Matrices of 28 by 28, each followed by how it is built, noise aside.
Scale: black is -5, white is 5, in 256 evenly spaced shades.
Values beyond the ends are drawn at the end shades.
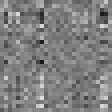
low rank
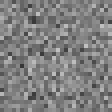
blocks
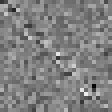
banded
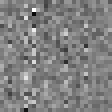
uneven columns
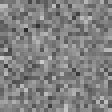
noise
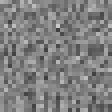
blocks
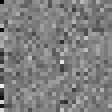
uneven columns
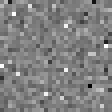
sparse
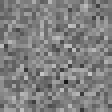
noise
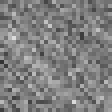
Toeplitz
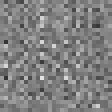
low rank
